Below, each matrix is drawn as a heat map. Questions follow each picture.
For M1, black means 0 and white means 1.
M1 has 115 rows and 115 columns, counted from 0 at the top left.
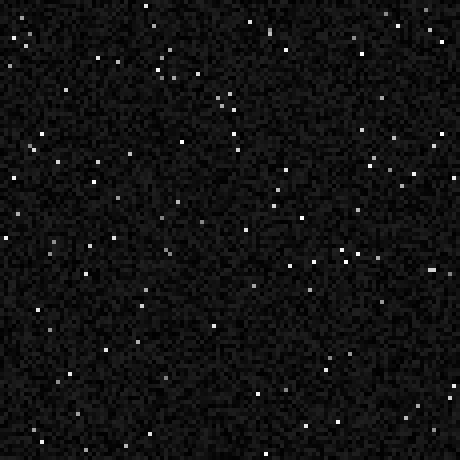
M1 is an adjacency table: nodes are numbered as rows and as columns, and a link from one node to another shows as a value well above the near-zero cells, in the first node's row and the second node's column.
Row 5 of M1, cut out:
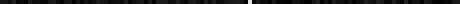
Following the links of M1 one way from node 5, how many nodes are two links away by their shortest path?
2
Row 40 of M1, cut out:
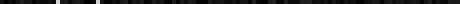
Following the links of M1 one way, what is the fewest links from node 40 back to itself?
2
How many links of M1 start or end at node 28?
1
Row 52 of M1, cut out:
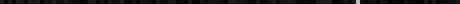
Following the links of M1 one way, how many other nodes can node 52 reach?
7
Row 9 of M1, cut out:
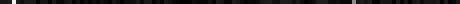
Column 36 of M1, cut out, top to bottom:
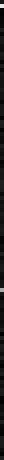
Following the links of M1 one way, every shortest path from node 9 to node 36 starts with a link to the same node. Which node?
node 3
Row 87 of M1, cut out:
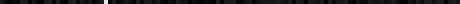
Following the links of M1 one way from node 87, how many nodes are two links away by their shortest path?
1
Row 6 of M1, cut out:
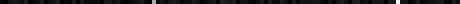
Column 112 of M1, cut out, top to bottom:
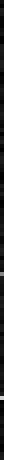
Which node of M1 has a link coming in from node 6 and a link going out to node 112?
node 99
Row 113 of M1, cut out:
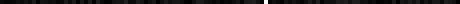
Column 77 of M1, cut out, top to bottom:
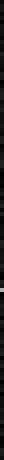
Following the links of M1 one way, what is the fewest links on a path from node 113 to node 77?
3
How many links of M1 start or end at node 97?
2
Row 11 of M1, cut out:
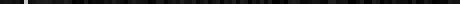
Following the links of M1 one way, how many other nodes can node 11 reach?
7
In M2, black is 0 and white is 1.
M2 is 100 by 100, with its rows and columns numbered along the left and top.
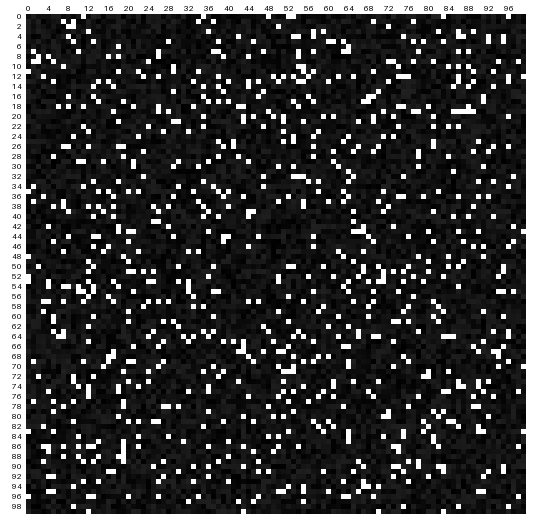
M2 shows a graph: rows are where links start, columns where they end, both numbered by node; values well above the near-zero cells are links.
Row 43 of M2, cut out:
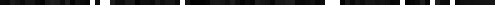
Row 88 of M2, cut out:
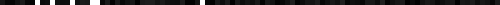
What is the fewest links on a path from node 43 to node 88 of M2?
2
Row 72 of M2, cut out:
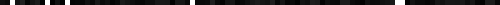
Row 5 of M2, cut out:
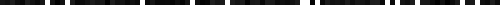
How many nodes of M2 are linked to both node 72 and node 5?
4
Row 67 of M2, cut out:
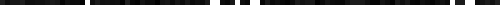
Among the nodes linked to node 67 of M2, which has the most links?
node 50
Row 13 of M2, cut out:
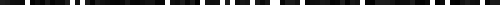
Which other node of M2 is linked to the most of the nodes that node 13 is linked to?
node 38
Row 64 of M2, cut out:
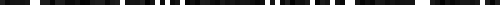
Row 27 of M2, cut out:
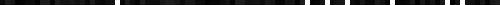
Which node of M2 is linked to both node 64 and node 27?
node 69
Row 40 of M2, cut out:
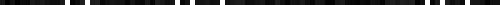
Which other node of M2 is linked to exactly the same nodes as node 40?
node 14
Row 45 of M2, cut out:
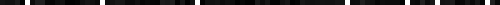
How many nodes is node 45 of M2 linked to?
7
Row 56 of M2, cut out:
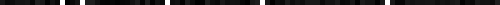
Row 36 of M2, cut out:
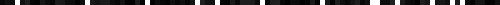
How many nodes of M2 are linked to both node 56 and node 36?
1
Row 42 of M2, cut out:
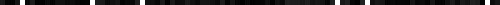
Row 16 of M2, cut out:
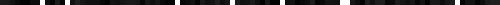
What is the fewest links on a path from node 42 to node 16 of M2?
3
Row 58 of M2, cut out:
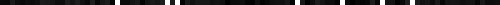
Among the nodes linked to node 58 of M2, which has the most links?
node 35
